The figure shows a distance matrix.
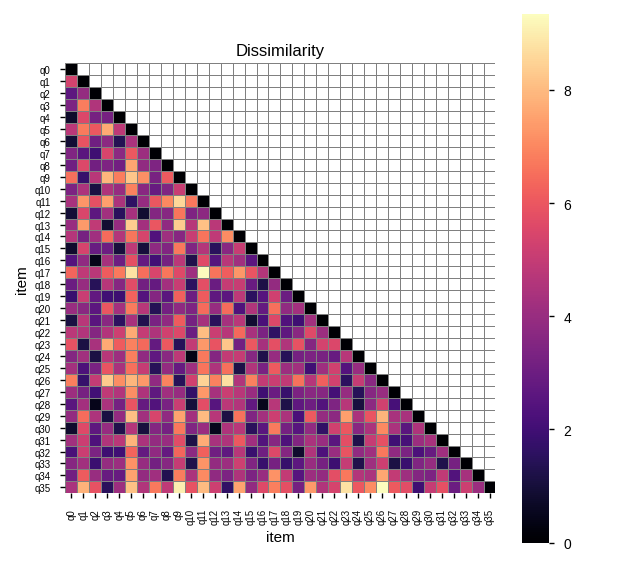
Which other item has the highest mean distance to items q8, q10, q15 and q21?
q26
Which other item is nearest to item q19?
q32
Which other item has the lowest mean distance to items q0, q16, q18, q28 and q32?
q2
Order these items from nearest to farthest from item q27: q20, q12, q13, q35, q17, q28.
q28, q17, q20, q12, q13, q35
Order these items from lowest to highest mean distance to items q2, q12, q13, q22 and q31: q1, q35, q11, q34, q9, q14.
q34, q35, q1, q14, q9, q11
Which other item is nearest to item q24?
q10
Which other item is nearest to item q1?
q23
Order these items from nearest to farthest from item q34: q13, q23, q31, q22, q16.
q13, q16, q31, q22, q23
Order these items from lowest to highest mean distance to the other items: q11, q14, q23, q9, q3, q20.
q20, q3, q14, q23, q9, q11
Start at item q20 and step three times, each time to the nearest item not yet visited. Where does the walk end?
q14
